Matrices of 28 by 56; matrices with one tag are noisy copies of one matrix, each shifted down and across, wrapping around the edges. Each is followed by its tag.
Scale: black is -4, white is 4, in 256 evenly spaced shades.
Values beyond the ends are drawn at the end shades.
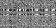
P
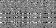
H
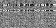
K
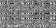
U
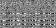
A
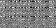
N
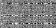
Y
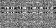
P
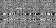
K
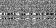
P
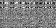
P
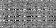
A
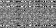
H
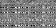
U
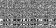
P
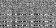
A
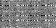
U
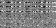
H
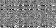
A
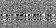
P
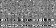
K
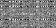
U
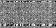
P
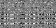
H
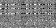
H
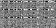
Y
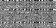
N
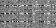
Y
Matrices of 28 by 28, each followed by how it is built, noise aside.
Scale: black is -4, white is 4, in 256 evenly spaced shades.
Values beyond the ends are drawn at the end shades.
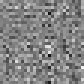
low rank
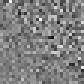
upper triangular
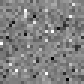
sparse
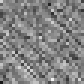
Toeplitz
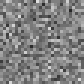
noise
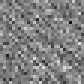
Toeplitz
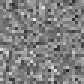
noise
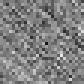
Toeplitz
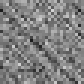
Toeplitz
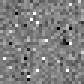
sparse
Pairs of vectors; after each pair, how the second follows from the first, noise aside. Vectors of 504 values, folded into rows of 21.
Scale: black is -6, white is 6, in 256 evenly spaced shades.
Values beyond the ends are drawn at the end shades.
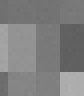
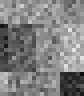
negated, scaled up.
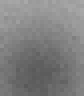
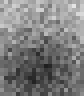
scaled up.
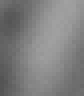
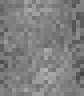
wrapped around, partly zeroed.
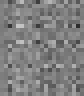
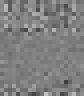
reversed, negated, partly zeroed.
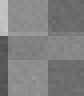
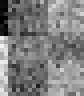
negated, scaled up.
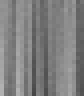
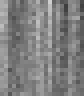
reversed, negated.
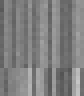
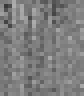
reversed, negated, partly zeroed.
